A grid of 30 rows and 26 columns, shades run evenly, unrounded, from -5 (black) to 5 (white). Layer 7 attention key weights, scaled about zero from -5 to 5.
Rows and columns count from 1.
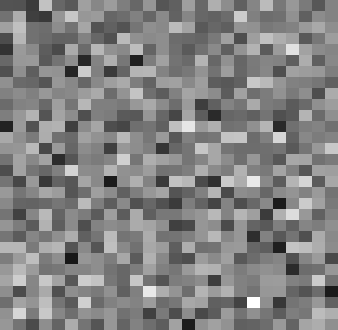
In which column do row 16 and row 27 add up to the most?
12
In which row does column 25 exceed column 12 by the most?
29
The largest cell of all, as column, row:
20, 28
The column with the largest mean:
2
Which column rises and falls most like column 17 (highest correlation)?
16
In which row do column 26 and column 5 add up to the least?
27
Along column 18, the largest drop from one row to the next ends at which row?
18
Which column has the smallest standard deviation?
8
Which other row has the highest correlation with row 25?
14
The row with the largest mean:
26
